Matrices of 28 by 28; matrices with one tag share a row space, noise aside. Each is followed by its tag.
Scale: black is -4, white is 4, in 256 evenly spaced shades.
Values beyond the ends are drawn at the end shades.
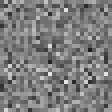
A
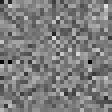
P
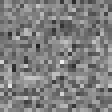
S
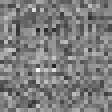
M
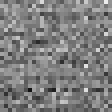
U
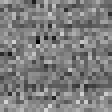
M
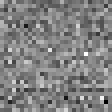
A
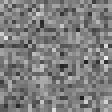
U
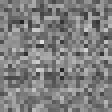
U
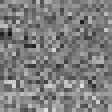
M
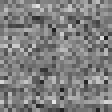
U
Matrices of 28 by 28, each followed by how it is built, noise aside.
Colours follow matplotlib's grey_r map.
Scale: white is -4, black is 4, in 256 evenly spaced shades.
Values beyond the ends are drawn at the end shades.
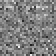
low rank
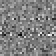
uneven rows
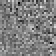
upper triangular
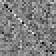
diagonal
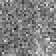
smooth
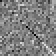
diagonal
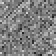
Hankel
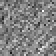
Hankel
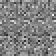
repeating columns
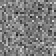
repeating rows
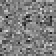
low rank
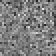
upper triangular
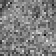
smooth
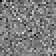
diagonal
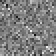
diagonal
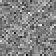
Hankel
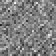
Hankel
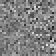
upper triangular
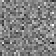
low rank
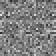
repeating columns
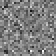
low rank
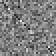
diagonal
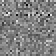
uneven rows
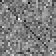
diagonal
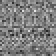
repeating columns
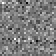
uneven rows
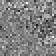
upper triangular
